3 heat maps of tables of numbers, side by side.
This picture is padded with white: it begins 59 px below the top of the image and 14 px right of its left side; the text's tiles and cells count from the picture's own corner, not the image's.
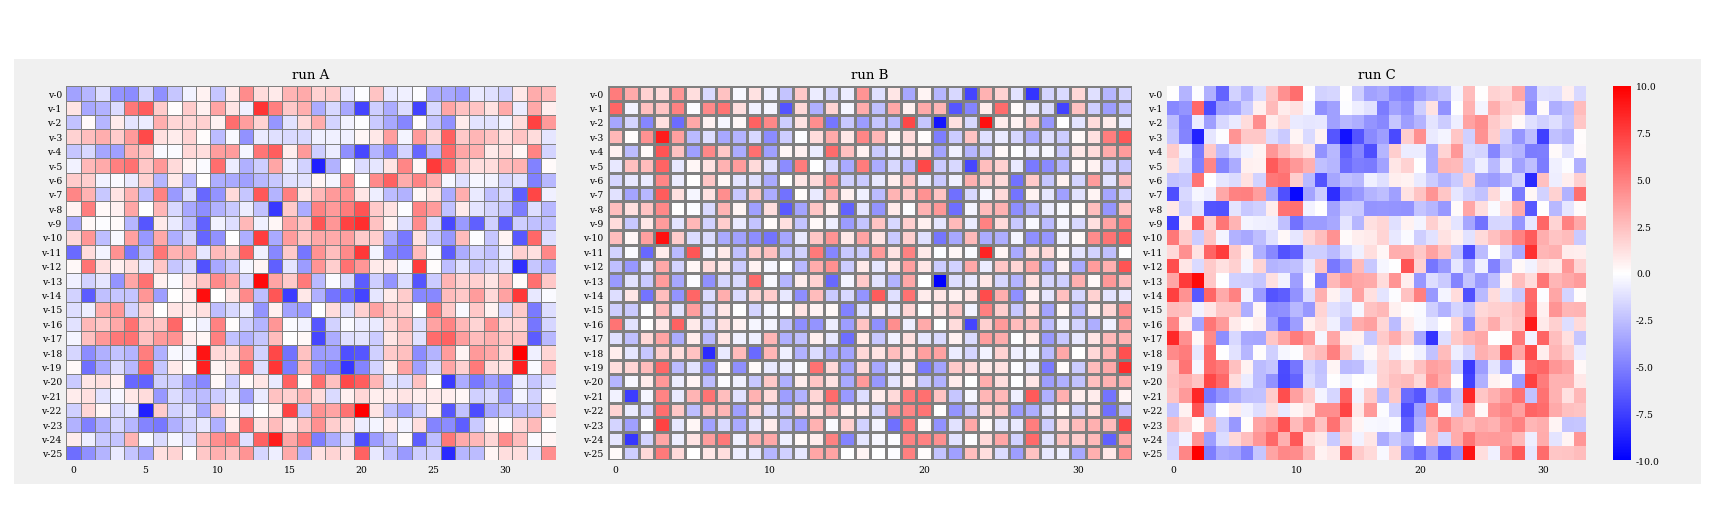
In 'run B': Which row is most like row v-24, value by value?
v-21
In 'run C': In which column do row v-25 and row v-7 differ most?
10
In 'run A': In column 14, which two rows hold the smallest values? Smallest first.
v-8, v-12
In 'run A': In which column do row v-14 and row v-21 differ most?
9
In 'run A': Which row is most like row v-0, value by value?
v-23
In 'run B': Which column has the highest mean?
3
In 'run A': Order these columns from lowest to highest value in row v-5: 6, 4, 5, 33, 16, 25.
16, 33, 5, 6, 4, 25
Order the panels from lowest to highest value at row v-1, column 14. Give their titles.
run C, run B, run A
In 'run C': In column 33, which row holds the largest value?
v-7
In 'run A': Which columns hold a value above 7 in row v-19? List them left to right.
9, 14, 31
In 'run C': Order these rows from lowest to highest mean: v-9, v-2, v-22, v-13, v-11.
v-2, v-9, v-11, v-13, v-22
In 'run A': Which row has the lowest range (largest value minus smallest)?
v-21
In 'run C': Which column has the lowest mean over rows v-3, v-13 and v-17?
21
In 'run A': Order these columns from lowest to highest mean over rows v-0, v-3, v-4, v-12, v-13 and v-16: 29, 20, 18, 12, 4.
20, 12, 18, 29, 4
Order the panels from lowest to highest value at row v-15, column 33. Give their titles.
run A, run C, run B
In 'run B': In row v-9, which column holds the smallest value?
15
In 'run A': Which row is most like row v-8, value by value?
v-12
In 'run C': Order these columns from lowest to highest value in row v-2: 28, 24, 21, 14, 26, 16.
16, 14, 21, 28, 26, 24
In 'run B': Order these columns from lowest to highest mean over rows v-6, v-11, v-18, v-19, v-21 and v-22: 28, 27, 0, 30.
28, 30, 0, 27
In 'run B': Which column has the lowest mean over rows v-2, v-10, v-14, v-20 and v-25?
21
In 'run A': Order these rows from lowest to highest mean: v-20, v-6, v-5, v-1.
v-20, v-6, v-1, v-5
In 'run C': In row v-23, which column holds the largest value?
9
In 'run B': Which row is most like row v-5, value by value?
v-0
